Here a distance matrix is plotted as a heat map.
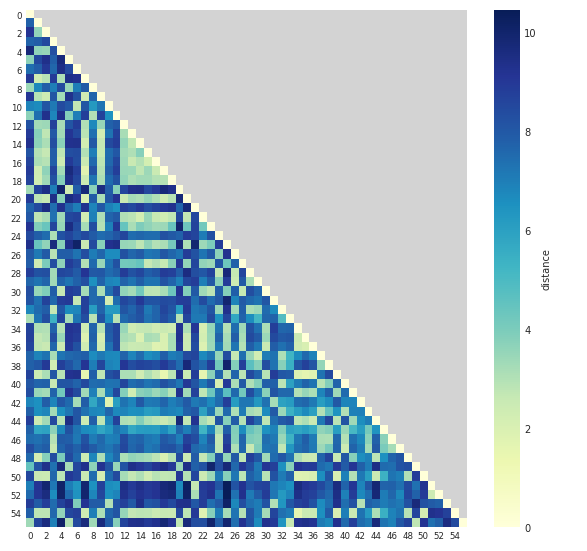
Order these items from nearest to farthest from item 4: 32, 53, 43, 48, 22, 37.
22, 48, 43, 37, 32, 53
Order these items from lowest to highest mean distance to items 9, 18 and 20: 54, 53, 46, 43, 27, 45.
54, 27, 45, 43, 46, 53
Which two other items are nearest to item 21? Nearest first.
51, 52
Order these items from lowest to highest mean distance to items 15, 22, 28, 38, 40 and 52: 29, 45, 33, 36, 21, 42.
45, 29, 36, 33, 42, 21
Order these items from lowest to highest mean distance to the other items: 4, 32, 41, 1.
1, 41, 4, 32
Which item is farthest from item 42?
25
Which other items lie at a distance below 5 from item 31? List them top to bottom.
6, 10, 42, 53
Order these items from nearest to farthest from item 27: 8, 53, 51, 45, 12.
12, 45, 8, 53, 51
